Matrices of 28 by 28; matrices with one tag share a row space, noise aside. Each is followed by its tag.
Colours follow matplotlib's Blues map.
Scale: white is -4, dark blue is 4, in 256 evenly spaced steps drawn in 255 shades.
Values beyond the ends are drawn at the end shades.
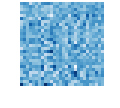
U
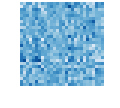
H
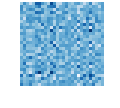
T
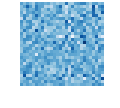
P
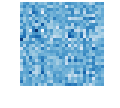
H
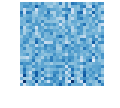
P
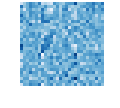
U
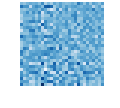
U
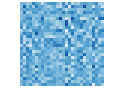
P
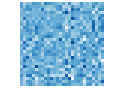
P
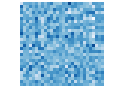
H
